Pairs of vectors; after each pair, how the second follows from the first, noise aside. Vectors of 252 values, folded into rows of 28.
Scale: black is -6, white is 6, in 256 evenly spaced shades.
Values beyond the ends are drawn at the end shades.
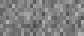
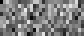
wrapped around, negated, scaled up.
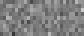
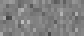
negated, partly zeroed.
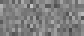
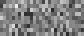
wrapped around, negated, scaled up.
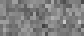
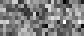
scaled up.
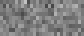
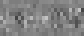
wrapped around, partly zeroed.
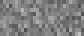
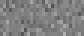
wrapped around, partly zeroed.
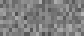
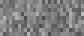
sign-scrambled.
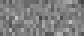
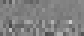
partly zeroed.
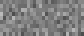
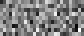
wrapped around, negated, scaled up.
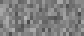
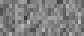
negated.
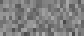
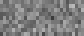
negated.
